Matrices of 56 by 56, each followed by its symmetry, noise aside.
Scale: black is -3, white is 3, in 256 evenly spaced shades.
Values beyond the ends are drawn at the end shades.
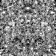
mirrored left to right.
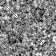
symmetric.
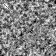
symmetric.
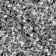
same after a half turn.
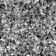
antisymmetric.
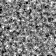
antisymmetric.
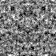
mirrored left to right.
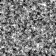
no symmetry.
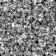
no symmetry.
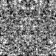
mirrored left to right.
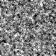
antisymmetric.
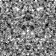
mirrored left to right.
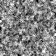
same after a half turn.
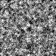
symmetric.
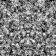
mirrored left to right.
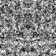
mirrored left to right.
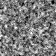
no symmetry.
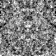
mirrored left to right.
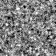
antisymmetric.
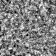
no symmetry.
